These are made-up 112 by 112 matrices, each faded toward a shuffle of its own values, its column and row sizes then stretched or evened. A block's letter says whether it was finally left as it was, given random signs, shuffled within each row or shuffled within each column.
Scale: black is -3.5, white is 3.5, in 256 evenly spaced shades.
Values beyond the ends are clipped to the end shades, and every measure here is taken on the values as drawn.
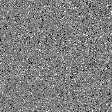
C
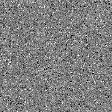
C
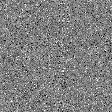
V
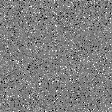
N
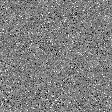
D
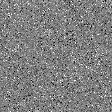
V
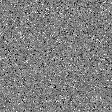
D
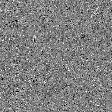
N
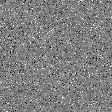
D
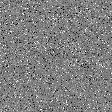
D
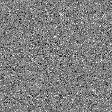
N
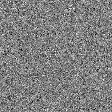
D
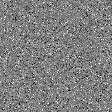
V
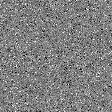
D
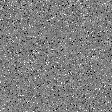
D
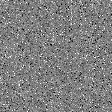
V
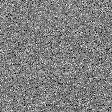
D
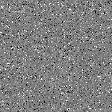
N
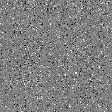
N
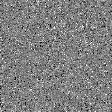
N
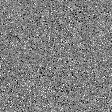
D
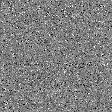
D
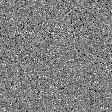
D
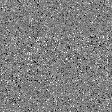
C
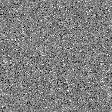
D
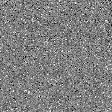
N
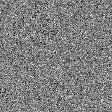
D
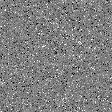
V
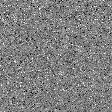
D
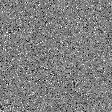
D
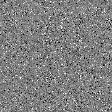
C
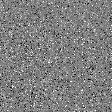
C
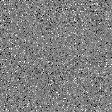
N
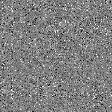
N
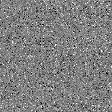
N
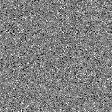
N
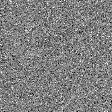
V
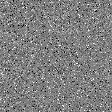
C
